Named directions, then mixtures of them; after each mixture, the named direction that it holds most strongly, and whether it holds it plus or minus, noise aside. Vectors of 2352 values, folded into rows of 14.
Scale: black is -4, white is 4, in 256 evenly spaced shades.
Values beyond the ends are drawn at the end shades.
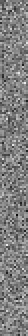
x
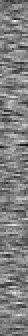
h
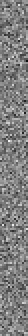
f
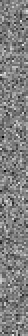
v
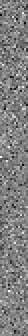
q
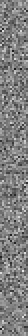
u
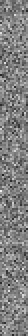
v, minus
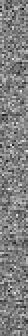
x, minus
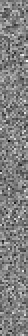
f, minus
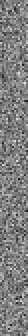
x, plus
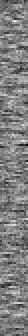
h, plus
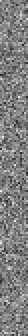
v, minus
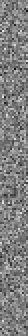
u, plus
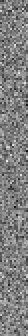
x, plus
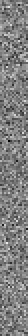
f, minus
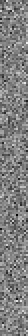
x, plus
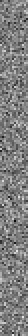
v, plus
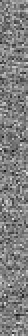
v, plus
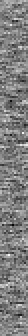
h, minus
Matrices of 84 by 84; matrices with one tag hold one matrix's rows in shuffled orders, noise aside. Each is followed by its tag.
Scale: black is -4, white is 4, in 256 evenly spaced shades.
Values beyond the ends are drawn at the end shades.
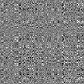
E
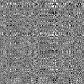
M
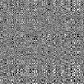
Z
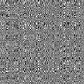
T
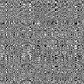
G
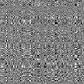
G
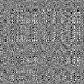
Z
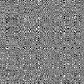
T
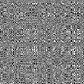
Z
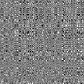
E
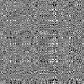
M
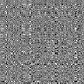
G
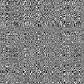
T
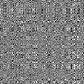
Z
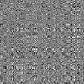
Z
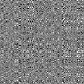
E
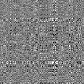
M
